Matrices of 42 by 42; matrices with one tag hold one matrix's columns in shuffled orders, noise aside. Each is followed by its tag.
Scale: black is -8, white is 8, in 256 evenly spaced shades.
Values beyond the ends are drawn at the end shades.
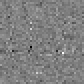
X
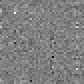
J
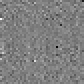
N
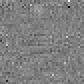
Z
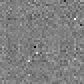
N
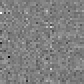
J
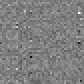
J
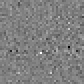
X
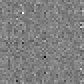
J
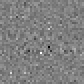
X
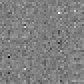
J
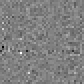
X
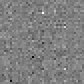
J
